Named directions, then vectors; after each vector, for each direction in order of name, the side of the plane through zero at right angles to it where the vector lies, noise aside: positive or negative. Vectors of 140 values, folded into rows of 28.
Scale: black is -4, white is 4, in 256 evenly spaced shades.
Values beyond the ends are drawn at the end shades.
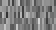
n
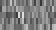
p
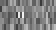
negative, positive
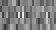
negative, positive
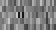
positive, negative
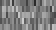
positive, positive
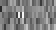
negative, positive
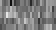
negative, negative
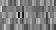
positive, negative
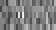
negative, positive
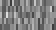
negative, negative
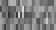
negative, positive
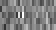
negative, positive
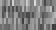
negative, negative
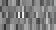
negative, positive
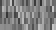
positive, positive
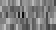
positive, negative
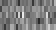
negative, positive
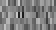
positive, negative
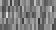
negative, negative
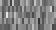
negative, negative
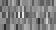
negative, positive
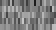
positive, positive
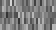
positive, positive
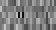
positive, negative
